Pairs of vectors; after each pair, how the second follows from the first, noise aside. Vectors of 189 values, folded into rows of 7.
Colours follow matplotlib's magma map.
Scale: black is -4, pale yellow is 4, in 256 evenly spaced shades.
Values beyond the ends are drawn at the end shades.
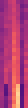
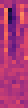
reversed, negated, partly zeroed.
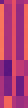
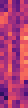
wrapped around.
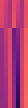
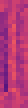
wrapped around, shrunk.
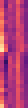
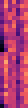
negated.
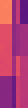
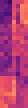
negated.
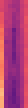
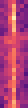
wrapped around.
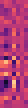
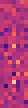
partly zeroed.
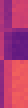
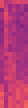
wrapped around, negated, shrunk.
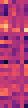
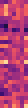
negated.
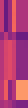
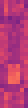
wrapped around, shrunk.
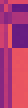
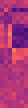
partly zeroed.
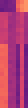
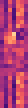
wrapped around.
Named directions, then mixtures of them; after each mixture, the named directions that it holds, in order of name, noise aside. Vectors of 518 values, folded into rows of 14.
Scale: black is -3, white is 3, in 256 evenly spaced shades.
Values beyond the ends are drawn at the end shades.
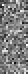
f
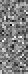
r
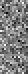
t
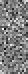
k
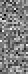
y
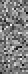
k, r, y.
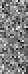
t.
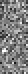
f, r.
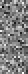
t.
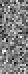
f, k, r.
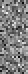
t.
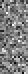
f, r, t.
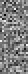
y.
